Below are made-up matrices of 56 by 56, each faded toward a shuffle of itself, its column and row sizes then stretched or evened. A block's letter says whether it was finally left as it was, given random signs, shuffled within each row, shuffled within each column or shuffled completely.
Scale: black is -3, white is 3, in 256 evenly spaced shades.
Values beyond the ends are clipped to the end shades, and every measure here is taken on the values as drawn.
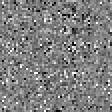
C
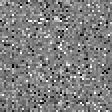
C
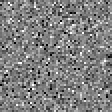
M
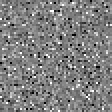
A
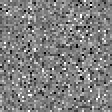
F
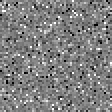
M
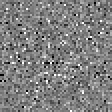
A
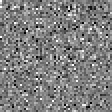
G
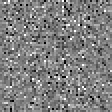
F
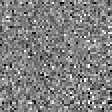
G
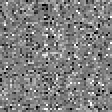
G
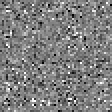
C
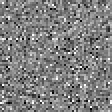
C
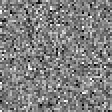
F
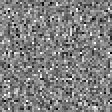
G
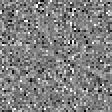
G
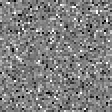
M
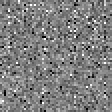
C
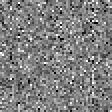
F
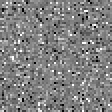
C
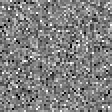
M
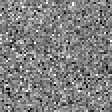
M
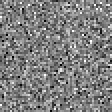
M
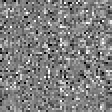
G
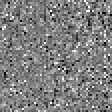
F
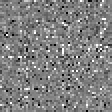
C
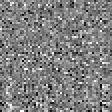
G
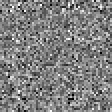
C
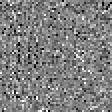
G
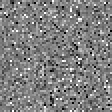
F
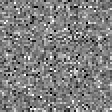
G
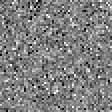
M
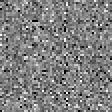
G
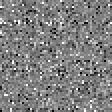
A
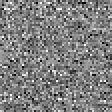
A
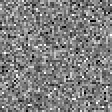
M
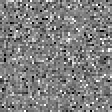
A
